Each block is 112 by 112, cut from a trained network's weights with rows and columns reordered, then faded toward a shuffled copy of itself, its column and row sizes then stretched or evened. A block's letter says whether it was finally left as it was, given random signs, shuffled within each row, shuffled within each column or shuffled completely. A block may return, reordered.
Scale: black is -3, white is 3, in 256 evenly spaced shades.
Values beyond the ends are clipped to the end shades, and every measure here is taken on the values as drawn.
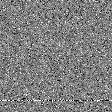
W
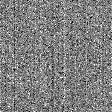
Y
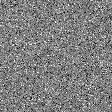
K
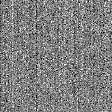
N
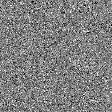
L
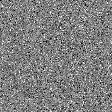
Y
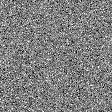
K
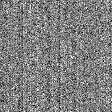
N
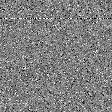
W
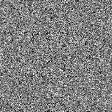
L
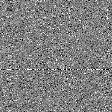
N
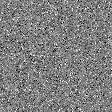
K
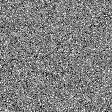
K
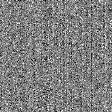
N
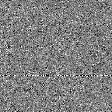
N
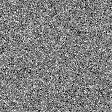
K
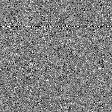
L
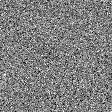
K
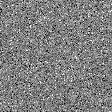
Y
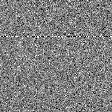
N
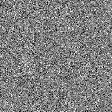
N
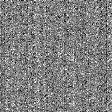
N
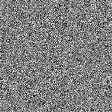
N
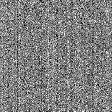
N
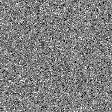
W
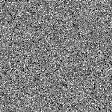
W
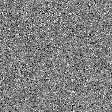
W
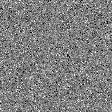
Y
